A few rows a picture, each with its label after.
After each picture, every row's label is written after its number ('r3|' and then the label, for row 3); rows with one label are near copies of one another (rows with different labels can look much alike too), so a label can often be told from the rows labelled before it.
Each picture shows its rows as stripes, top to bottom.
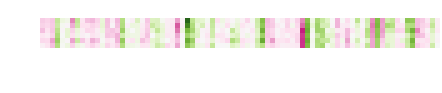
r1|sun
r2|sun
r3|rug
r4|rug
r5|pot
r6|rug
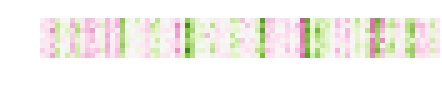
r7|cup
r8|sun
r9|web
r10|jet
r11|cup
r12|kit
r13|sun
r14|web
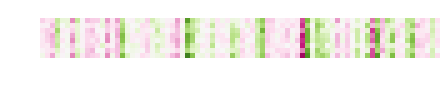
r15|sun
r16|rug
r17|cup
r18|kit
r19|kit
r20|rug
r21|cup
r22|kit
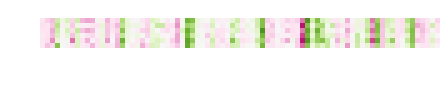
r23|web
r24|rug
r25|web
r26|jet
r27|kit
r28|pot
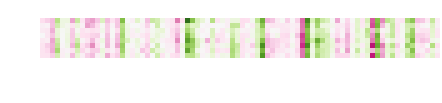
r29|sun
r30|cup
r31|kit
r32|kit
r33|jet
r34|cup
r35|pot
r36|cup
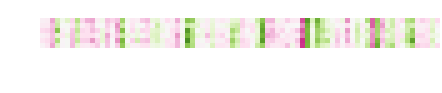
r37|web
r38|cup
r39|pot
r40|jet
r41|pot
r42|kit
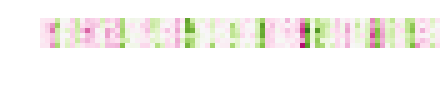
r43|sun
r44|pot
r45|web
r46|cup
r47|web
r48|rug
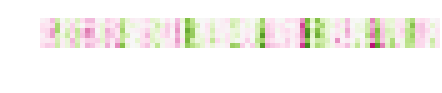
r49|web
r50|rug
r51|web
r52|web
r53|sun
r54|cup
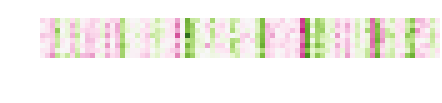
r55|rug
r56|jet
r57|rug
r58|sun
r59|cup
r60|jet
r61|kit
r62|web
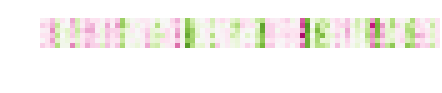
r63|kit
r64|cup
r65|web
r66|rug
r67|web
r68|sun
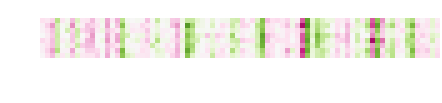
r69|cup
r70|kit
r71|web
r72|jet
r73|cup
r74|web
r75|kit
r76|kit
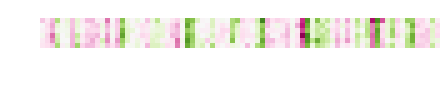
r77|cup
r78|kit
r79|kit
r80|kit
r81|jet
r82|sun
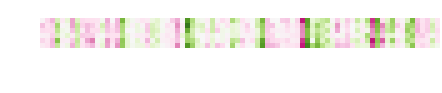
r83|kit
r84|sun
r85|sun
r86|web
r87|cup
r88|jet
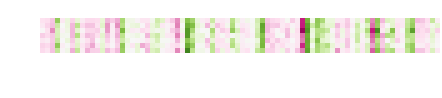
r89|rug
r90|jet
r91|kit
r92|sun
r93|jet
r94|pot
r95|sun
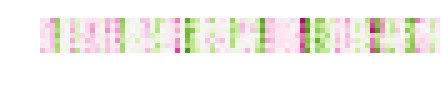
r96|rug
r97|cup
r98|cup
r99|pot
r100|jet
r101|rug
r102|sun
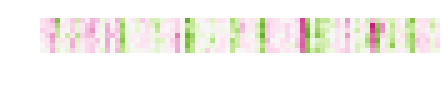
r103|pot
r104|cup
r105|cup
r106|web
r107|kit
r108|kit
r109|jet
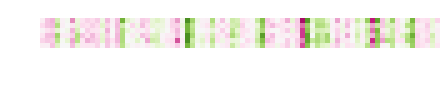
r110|kit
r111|pot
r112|kit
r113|pot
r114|sun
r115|kit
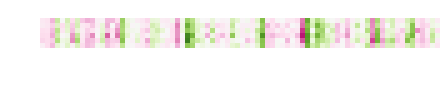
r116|web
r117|jet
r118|rug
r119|jet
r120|sun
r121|web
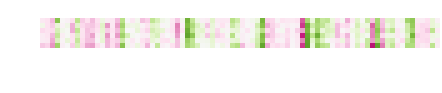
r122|pot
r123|jet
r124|sun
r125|jet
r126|web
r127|cup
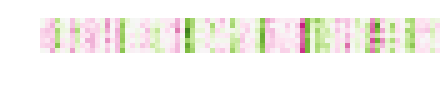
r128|jet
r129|kit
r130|sun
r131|pot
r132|cup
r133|pot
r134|kit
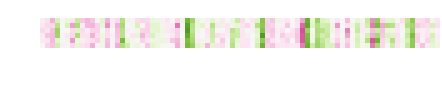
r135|web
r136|sun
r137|pot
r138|pot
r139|kit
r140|jet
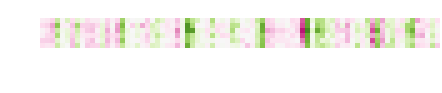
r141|rug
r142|pot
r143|jet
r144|rug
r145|cup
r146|sun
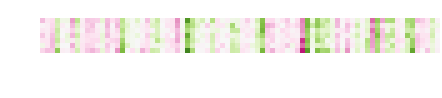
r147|sun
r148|jet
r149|cup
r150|sun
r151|rug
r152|kit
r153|pot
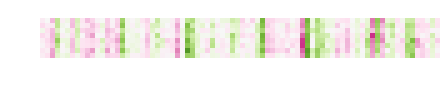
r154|cup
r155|sun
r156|web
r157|cup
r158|rug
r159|rug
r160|jet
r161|web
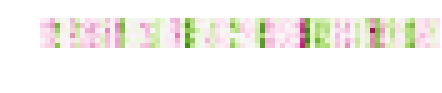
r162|kit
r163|pot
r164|cup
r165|sun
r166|jet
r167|pot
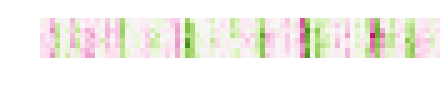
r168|kit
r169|kit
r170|web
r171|cup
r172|sun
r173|sun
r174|web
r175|web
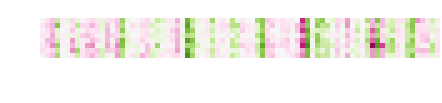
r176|rug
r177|pot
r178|kit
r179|web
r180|kit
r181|cup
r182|sun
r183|pot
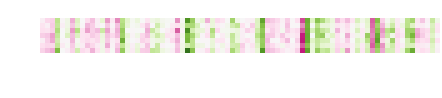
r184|jet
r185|cup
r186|sun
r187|rug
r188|kit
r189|cup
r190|pot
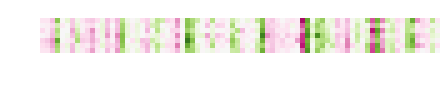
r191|rug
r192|jet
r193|cup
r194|jet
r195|pot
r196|rug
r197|cup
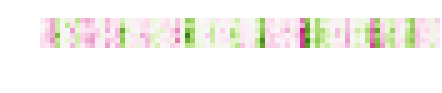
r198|web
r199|web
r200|kit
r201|pot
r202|web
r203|cup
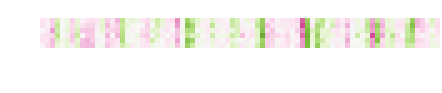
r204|rug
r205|rug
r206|web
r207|cup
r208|web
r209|web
